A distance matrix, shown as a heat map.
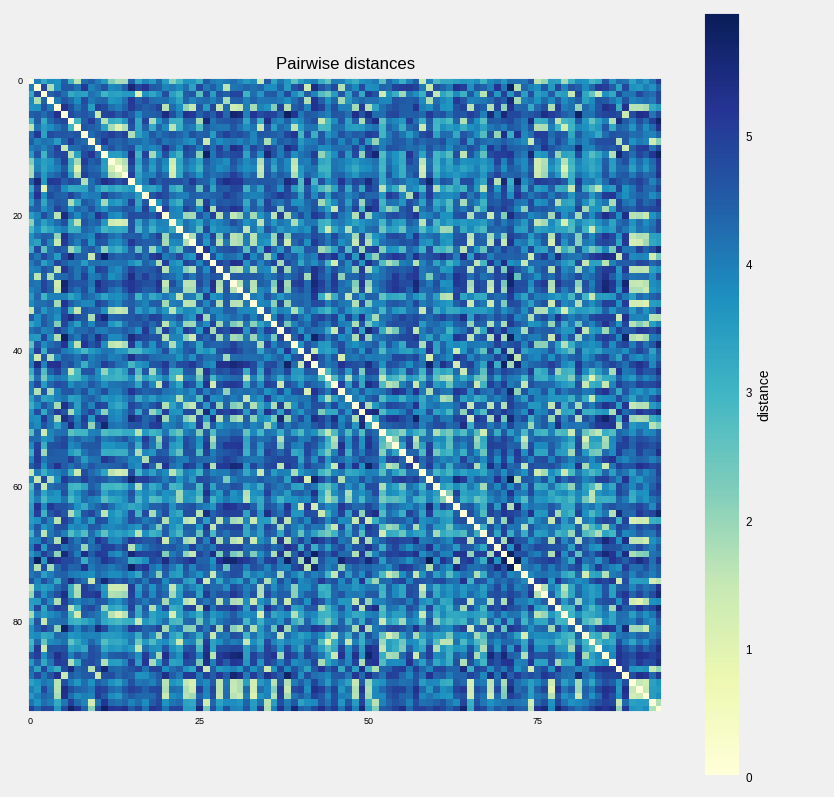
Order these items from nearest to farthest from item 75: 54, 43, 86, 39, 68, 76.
76, 39, 43, 86, 54, 68
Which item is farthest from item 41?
71
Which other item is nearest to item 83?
44
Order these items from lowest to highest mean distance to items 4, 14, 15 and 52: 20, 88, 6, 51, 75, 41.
75, 20, 6, 51, 41, 88
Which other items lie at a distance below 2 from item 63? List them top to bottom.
40, 42, 71
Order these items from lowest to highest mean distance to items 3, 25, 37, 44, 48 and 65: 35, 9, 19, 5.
19, 9, 35, 5
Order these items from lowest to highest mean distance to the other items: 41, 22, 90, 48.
22, 48, 90, 41
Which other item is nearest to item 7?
13
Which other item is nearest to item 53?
82
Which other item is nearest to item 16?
2
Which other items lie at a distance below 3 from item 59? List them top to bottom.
1, 3, 29, 41, 46, 72
